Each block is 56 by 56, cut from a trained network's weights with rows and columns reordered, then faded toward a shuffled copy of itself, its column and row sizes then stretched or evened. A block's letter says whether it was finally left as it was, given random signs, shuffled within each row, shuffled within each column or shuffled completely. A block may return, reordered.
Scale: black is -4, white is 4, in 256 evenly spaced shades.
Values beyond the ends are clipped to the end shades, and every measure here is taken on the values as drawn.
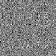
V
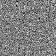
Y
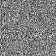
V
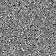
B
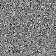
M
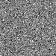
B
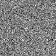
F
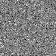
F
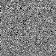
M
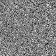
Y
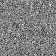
F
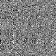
V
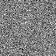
F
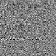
V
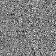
M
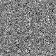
Y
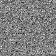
F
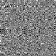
V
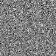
M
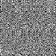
V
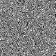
Y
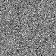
B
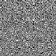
V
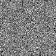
M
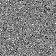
B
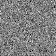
Y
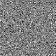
V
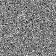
B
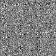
M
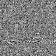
F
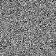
M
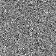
Y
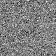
B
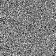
Y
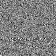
F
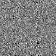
M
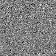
F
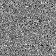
F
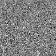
M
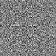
V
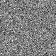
B
